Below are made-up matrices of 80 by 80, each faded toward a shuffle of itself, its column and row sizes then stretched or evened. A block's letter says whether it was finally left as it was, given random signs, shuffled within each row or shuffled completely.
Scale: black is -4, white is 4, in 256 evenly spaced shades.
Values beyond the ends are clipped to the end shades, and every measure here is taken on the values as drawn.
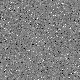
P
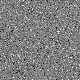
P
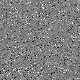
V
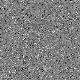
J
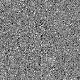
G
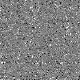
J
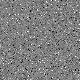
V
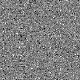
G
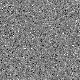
J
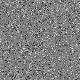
V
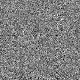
J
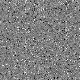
G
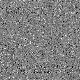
V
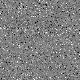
V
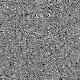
G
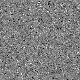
V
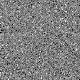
G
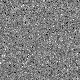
P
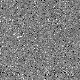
J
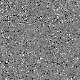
J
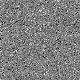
J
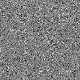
G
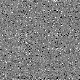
G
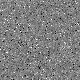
P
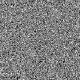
G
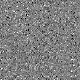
G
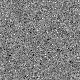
P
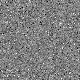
V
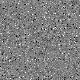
J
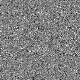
J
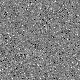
P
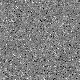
V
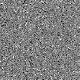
G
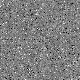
V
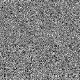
G
